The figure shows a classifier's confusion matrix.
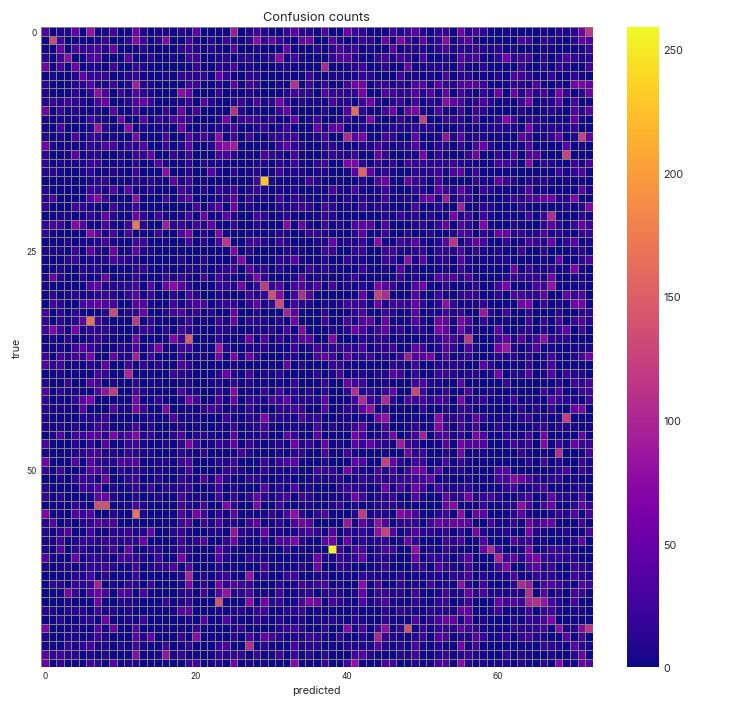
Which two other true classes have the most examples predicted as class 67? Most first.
21, 29
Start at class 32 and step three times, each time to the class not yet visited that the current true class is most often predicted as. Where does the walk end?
49
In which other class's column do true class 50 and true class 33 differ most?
6
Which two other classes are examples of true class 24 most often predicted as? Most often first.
54, 44
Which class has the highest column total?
12
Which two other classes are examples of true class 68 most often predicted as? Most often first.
48, 72
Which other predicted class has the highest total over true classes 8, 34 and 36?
53
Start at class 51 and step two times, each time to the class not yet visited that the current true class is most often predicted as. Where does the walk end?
19
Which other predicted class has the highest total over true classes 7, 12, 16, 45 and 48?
42
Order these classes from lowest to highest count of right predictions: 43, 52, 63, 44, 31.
52, 44, 43, 63, 31
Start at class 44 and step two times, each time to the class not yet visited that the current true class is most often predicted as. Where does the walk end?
20
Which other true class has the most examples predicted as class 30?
1
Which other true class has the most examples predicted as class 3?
64
